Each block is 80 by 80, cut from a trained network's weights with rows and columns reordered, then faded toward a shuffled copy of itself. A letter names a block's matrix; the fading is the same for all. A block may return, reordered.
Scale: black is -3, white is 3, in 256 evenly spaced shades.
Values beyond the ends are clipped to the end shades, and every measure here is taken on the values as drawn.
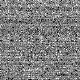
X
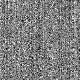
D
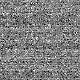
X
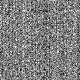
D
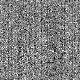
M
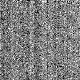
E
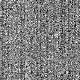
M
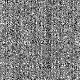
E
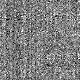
D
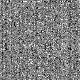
D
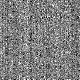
D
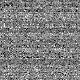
X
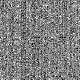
M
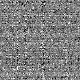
X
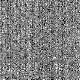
E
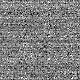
X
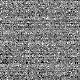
X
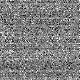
X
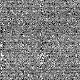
X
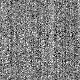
M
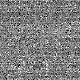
X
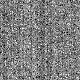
D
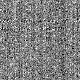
M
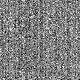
E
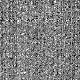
M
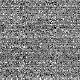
X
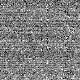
X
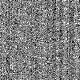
E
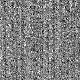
E
